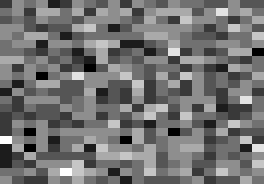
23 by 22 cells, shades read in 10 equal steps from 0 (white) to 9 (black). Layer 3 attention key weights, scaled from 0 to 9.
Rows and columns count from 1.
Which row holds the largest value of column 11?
18
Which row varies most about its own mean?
19
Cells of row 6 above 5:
4
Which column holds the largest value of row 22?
10
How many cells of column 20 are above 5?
9
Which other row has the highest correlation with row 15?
3
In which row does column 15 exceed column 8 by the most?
17
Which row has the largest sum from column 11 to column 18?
16
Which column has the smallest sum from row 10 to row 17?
8
